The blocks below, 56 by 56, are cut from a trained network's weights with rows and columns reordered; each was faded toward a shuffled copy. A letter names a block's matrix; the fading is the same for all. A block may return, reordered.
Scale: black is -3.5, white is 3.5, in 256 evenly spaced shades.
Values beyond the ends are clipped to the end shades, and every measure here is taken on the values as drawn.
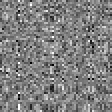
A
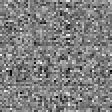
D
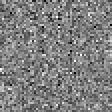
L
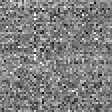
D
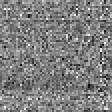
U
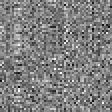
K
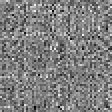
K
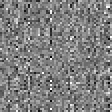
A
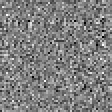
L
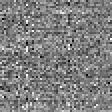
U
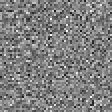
A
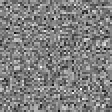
A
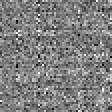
D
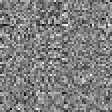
K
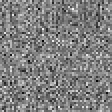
K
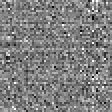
U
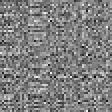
K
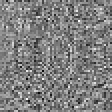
K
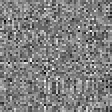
K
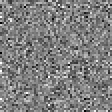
L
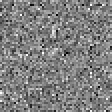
L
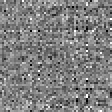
D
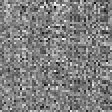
K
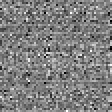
D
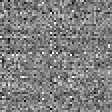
U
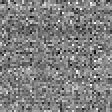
D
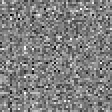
L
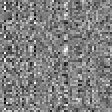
A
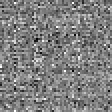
D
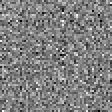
L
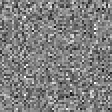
A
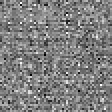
D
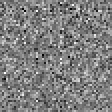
L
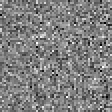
L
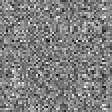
K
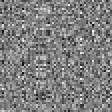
A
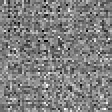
D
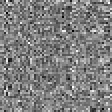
K
